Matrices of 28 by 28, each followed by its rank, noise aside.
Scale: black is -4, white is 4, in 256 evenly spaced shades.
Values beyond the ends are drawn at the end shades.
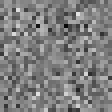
eight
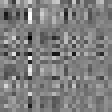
two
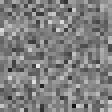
eight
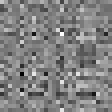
four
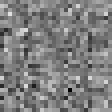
six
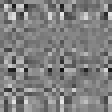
two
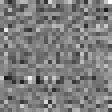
four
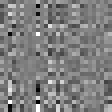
two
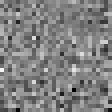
six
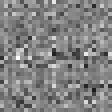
six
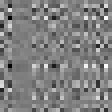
two
